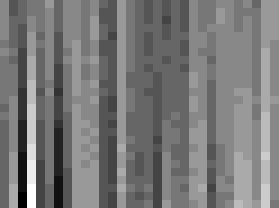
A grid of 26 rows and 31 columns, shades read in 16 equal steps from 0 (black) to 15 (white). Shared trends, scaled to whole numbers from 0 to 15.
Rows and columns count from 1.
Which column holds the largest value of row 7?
30
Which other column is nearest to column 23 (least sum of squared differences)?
10
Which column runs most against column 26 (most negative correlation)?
21
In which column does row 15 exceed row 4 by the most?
4
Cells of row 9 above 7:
13
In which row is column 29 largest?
26
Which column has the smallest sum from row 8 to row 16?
3
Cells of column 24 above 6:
9
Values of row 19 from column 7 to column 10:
2 6 9 8
